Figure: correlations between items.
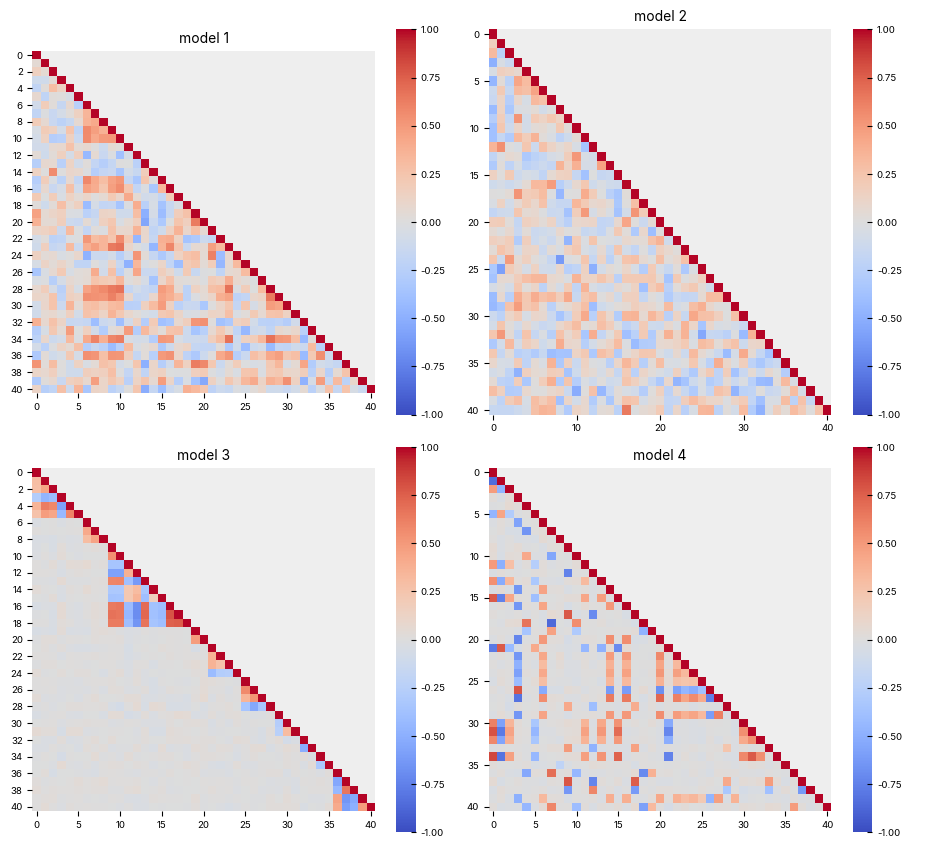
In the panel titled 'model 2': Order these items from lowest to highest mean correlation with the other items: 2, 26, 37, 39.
37, 2, 39, 26
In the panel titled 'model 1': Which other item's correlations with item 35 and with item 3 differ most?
25
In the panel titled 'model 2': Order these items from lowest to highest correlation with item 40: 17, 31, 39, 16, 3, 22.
31, 3, 17, 22, 39, 16
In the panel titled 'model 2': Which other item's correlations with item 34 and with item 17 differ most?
3
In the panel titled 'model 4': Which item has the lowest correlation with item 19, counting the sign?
18
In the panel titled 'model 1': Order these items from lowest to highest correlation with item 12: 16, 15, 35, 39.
15, 16, 35, 39
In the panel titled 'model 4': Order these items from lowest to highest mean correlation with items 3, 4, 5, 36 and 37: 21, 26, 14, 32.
14, 32, 21, 26
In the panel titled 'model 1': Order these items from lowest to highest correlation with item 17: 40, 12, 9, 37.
40, 12, 9, 37
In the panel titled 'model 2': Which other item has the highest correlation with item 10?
13
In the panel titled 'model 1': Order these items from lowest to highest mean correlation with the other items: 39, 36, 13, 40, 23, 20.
13, 40, 20, 39, 36, 23
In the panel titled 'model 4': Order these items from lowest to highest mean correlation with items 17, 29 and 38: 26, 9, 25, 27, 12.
26, 12, 9, 25, 27
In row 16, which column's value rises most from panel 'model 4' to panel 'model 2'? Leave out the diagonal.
26
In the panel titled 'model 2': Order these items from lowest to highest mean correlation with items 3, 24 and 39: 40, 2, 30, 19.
40, 19, 2, 30
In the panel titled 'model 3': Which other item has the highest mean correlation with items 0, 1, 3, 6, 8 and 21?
7
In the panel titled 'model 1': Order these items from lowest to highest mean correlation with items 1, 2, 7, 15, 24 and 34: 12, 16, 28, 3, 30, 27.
3, 12, 27, 16, 30, 28
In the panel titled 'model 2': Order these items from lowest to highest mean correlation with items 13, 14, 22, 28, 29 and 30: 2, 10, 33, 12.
12, 2, 33, 10
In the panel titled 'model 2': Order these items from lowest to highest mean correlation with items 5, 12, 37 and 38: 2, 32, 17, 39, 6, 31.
2, 31, 32, 39, 17, 6
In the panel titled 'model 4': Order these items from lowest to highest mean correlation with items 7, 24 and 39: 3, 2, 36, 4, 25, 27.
3, 4, 2, 25, 36, 27
